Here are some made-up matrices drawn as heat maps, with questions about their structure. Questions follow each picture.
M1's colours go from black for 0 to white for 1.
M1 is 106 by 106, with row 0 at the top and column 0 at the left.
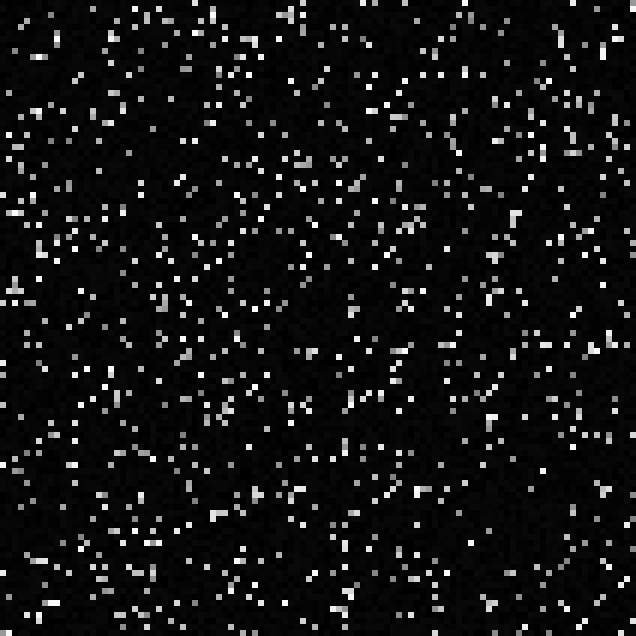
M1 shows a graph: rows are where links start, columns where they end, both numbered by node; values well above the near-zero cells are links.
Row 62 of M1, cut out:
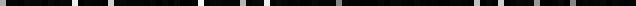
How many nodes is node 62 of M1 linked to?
11
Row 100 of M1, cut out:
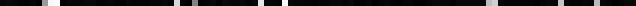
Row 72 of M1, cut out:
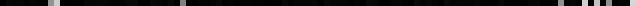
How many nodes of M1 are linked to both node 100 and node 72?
4
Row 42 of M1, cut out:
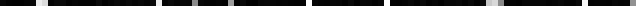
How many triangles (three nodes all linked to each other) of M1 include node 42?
6
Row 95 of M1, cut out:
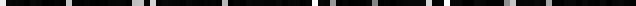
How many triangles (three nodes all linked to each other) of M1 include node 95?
7
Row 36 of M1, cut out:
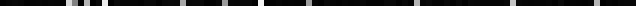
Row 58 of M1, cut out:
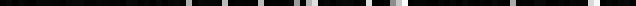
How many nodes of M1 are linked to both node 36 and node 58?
5
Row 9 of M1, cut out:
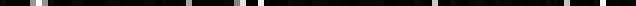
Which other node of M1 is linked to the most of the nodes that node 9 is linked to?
node 93
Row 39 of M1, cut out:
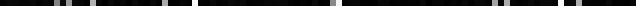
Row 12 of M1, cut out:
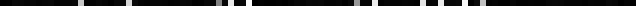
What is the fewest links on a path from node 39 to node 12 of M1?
3
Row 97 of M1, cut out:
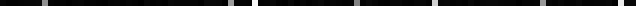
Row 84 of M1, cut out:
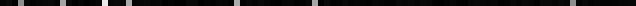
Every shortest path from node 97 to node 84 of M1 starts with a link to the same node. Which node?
node 90
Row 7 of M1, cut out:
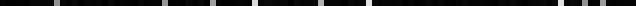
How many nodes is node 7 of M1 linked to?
9
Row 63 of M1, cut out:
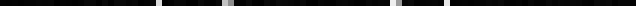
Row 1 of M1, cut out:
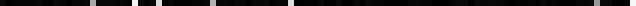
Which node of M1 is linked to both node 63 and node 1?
node 26
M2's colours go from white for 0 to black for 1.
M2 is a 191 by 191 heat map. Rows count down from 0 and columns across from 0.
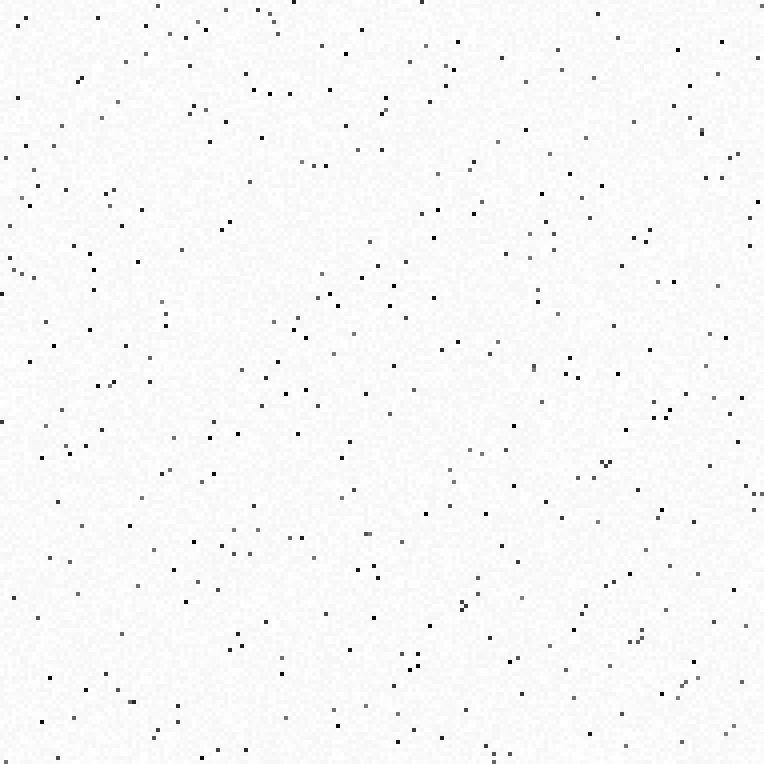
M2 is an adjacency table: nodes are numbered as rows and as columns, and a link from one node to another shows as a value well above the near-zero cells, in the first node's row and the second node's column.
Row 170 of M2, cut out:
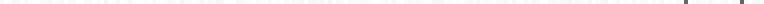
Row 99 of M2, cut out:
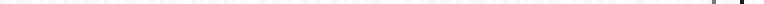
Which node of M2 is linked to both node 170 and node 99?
node 185
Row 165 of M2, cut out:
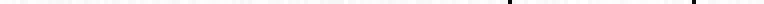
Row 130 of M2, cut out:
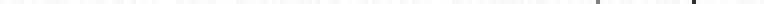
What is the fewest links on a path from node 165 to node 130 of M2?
2
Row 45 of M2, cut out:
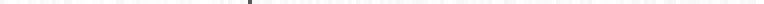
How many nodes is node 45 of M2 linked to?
1
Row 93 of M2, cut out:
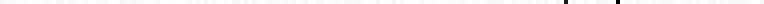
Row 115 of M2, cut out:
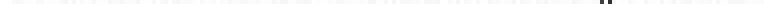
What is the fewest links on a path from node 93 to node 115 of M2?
5
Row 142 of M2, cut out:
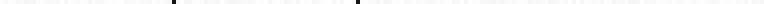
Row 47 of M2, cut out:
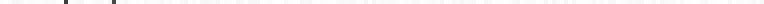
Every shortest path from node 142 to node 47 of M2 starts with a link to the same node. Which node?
node 89
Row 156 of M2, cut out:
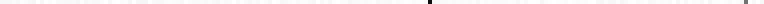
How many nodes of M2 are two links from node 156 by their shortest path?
2
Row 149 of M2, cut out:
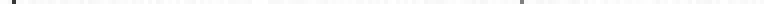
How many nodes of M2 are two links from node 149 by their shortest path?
2
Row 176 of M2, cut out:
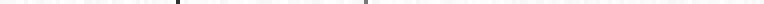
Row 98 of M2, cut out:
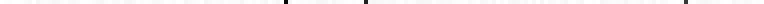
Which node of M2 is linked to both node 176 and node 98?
node 91
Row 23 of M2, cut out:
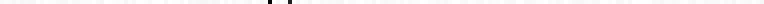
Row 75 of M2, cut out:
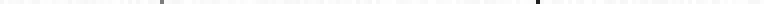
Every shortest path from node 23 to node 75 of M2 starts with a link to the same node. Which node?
node 72
